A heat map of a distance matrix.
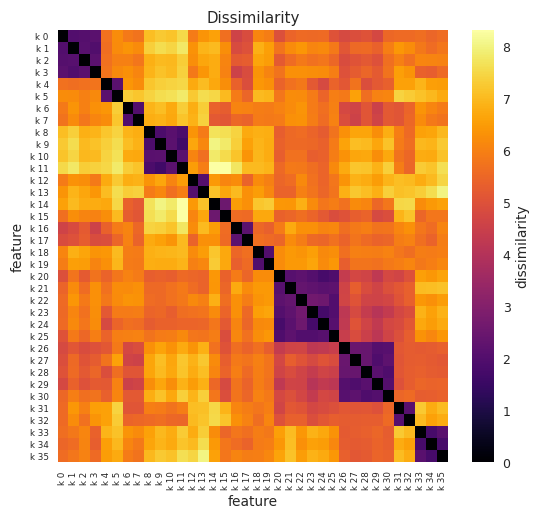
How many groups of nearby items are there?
12
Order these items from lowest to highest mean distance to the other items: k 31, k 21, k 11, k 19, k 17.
k 21, k 17, k 31, k 19, k 11
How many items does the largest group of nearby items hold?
6
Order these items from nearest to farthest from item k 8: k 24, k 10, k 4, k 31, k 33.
k 10, k 24, k 31, k 33, k 4
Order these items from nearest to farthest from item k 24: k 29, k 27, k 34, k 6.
k 29, k 27, k 6, k 34
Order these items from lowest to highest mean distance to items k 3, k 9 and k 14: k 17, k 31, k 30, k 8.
k 8, k 17, k 30, k 31
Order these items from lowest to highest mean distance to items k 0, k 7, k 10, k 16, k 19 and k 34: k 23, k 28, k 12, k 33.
k 33, k 28, k 23, k 12
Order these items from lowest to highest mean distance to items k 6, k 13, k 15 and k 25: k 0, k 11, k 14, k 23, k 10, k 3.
k 23, k 14, k 0, k 3, k 10, k 11
